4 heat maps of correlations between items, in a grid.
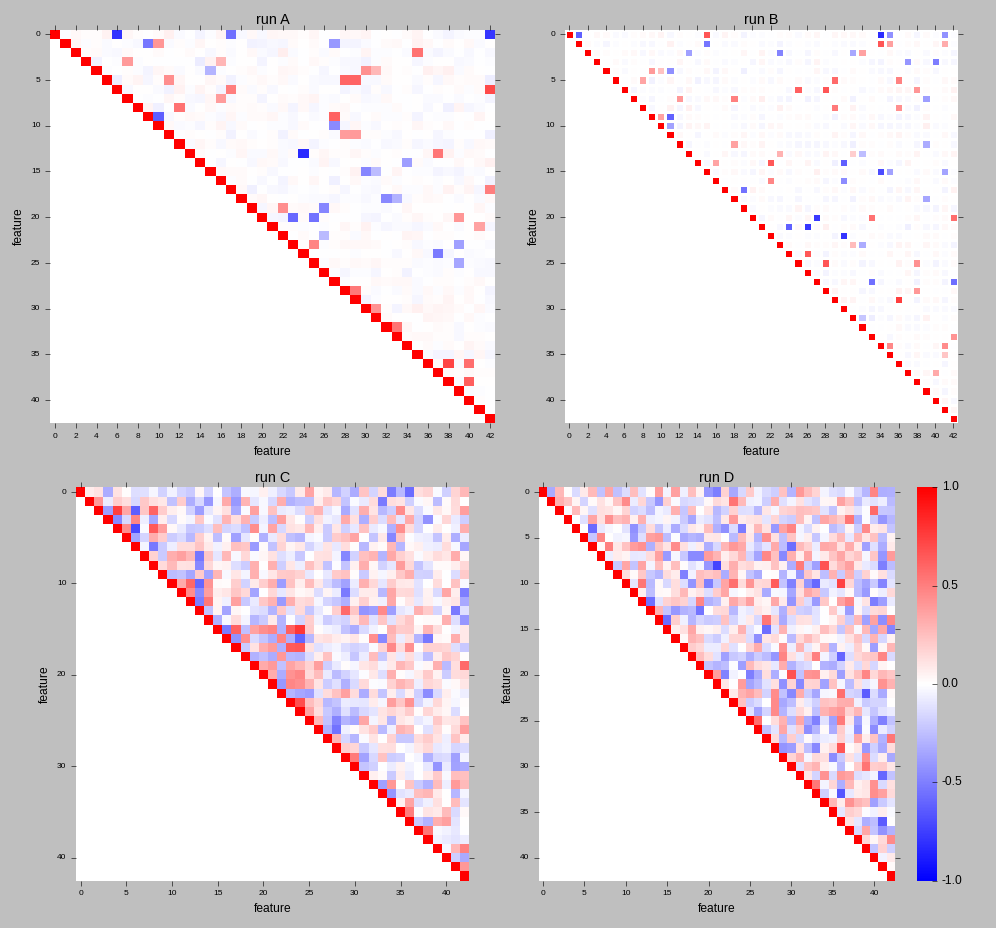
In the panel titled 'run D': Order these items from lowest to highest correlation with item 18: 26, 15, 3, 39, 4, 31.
3, 26, 31, 4, 39, 15
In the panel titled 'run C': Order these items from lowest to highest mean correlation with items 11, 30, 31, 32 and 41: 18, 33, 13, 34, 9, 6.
13, 33, 9, 6, 18, 34
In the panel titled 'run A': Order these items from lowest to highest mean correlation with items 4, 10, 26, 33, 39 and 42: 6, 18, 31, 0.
0, 18, 31, 6
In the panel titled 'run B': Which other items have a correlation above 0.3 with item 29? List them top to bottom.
5, 8, 36
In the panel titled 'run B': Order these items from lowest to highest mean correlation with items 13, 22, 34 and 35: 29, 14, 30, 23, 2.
30, 2, 29, 23, 14
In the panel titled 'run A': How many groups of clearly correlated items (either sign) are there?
14
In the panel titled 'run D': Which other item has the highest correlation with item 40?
2
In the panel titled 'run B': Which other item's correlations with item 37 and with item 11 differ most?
9
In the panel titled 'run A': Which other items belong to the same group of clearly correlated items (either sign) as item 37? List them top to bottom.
13, 24
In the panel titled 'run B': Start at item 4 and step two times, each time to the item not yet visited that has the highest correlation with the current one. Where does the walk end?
10
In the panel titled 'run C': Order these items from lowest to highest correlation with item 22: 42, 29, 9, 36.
42, 36, 9, 29
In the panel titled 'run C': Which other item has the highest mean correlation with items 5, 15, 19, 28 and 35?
4
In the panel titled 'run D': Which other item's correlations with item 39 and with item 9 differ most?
29
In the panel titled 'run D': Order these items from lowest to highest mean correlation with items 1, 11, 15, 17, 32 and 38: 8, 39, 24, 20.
8, 39, 20, 24
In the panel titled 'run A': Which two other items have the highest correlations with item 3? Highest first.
7, 16
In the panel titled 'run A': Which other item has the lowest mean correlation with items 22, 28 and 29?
26
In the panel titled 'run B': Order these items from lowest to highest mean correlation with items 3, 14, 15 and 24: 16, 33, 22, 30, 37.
30, 37, 33, 16, 22
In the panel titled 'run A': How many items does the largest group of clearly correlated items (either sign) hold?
4
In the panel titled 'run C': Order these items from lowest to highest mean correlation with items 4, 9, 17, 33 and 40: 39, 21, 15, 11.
11, 39, 21, 15
